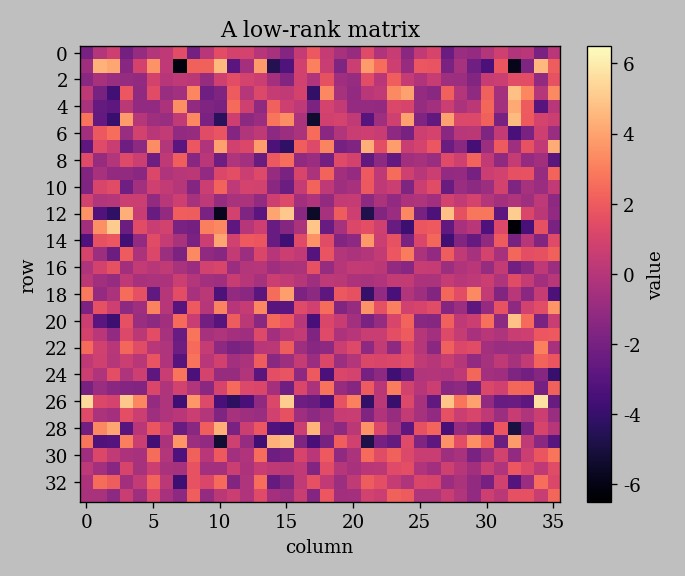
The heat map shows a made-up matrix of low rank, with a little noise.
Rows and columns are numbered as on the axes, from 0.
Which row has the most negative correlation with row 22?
0
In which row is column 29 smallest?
7
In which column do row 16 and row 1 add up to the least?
32
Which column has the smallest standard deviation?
6
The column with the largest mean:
8
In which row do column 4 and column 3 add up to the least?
14
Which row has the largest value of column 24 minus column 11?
26
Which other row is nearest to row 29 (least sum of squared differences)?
12
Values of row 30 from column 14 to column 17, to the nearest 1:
-2 -2 1 0
